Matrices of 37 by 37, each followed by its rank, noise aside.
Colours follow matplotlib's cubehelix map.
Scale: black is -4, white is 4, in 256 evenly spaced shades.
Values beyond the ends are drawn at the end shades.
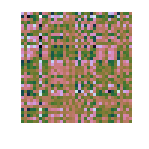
two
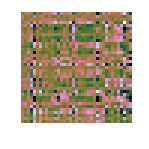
three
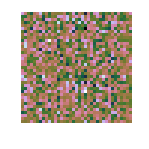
six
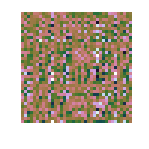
four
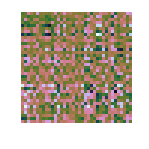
four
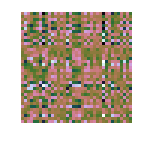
three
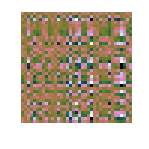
two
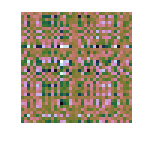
two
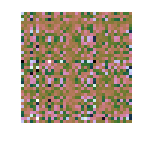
three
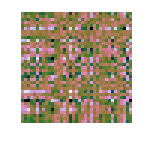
two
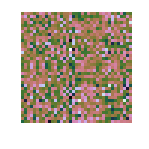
six
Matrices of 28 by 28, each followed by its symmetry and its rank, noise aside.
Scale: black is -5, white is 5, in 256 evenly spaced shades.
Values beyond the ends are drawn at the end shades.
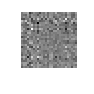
antisymmetric, rank four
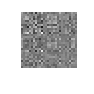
no symmetry, rank three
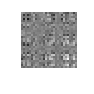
symmetric, rank two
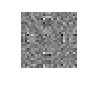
antisymmetric, rank four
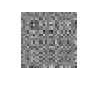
symmetric, rank two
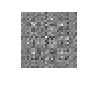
symmetric, rank three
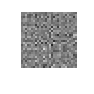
antisymmetric, rank four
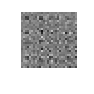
no symmetry, rank four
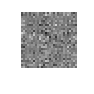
no symmetry, rank four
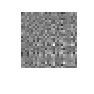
symmetric, rank three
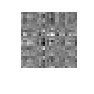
antisymmetric, rank two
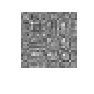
symmetric, rank four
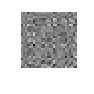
no symmetry, rank three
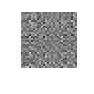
no symmetry, rank four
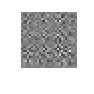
no symmetry, rank three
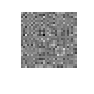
symmetric, rank four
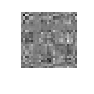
no symmetry, rank four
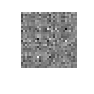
antisymmetric, rank four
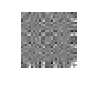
symmetric, rank two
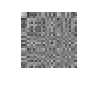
symmetric, rank two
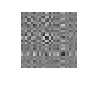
symmetric, rank two
